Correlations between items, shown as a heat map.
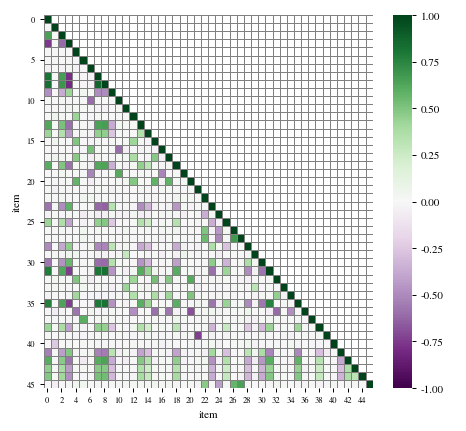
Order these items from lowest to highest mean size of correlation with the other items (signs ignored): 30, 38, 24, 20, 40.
40, 24, 20, 38, 30
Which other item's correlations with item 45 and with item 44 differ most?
27
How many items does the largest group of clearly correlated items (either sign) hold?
20
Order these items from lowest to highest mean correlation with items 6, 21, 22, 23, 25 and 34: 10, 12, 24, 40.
10, 24, 40, 12
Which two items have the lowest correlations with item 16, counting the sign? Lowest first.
10, 19
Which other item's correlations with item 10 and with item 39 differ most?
21
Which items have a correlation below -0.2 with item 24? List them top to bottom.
22, 26, 27, 45
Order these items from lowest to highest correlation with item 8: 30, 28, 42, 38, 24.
30, 28, 24, 38, 42
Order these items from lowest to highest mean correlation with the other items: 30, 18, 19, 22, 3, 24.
3, 30, 24, 19, 22, 18
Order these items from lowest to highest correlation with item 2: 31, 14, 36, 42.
36, 14, 42, 31
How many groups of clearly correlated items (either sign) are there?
8
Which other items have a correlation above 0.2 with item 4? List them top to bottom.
12, 15, 17, 20, 32, 34
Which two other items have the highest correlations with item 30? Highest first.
3, 23
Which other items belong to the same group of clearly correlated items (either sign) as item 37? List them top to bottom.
5
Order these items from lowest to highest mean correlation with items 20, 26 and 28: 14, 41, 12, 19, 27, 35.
35, 14, 19, 41, 12, 27
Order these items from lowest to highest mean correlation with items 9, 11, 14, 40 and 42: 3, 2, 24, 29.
3, 24, 29, 2
